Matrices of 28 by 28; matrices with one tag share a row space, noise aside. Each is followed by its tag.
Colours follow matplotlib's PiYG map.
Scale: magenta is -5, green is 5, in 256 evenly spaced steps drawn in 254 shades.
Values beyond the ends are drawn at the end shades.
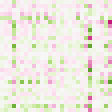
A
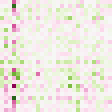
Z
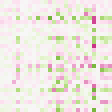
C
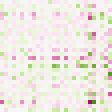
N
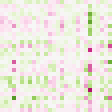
A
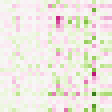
C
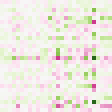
C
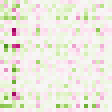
Z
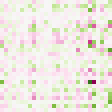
N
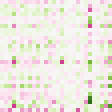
A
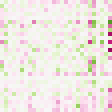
N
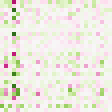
Z
